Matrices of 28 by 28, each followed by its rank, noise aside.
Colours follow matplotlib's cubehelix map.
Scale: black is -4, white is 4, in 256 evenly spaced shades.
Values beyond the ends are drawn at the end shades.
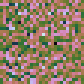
seven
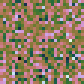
six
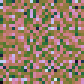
six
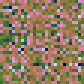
five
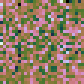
five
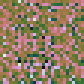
six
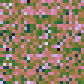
eight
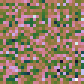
five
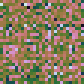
six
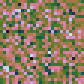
eight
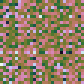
six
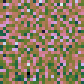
seven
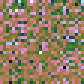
five
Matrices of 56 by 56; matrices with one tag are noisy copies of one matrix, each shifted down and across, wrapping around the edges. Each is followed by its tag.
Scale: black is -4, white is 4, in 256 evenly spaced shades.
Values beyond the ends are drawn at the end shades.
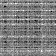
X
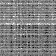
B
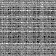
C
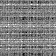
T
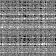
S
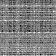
C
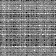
C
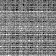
C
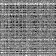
B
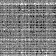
B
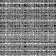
X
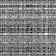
S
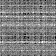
S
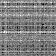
S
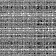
T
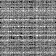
X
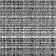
B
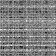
X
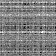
S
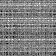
T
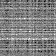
B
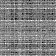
C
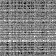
B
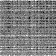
B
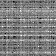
X
